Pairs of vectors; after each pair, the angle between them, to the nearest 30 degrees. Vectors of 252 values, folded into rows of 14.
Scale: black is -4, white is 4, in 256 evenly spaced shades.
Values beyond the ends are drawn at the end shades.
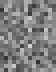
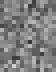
60 degrees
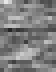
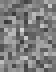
90 degrees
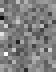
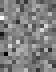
150 degrees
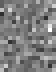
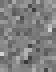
60 degrees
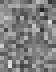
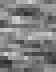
90 degrees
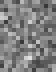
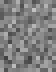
120 degrees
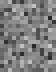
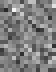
60 degrees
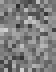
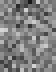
30 degrees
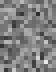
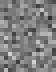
120 degrees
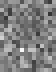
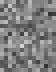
90 degrees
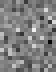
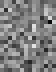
60 degrees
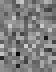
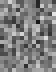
120 degrees
